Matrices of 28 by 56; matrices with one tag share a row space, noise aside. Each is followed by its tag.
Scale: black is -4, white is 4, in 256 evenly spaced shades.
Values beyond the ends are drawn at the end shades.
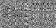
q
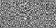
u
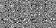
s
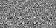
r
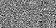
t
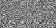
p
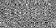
s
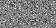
s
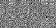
u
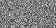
u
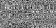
q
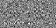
r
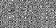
u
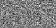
p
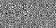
u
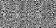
p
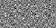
s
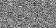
r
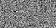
t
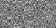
r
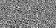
r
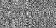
q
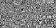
p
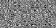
s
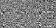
p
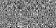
r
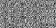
u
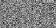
p
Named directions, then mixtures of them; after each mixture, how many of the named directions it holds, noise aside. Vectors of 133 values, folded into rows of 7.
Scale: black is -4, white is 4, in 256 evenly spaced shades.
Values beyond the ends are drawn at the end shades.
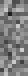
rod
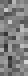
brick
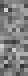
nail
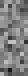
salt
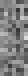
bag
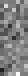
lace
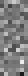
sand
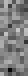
one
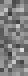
one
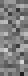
two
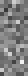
two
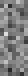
two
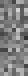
one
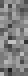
one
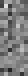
four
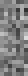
one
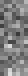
two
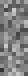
two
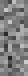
one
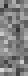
four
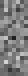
four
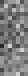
three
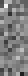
four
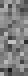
one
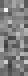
three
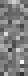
two
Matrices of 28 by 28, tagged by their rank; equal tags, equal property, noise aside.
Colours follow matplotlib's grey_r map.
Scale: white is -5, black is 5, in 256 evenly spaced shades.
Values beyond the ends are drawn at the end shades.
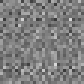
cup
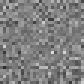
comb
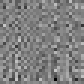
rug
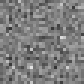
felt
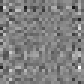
rug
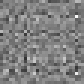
cup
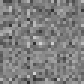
cup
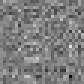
comb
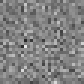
comb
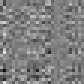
rug
